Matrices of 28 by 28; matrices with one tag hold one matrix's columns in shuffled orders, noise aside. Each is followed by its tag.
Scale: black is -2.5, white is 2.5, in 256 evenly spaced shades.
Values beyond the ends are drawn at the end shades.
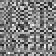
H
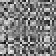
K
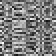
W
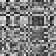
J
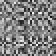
K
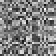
K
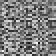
W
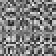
K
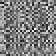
H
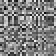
J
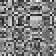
J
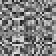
K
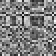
J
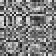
J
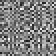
H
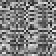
H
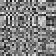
J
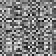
W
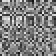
J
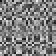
K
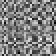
K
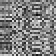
W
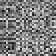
W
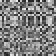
J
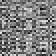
W
